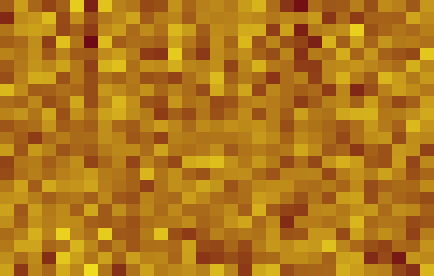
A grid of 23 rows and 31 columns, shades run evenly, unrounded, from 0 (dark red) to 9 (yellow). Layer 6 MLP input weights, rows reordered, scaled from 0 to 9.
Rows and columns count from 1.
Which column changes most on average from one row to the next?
26
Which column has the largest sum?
8
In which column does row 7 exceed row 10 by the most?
16
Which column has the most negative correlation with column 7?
18
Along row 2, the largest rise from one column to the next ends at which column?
2
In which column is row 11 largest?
30
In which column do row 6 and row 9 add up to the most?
9
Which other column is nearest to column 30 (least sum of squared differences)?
10
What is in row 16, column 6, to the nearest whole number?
6
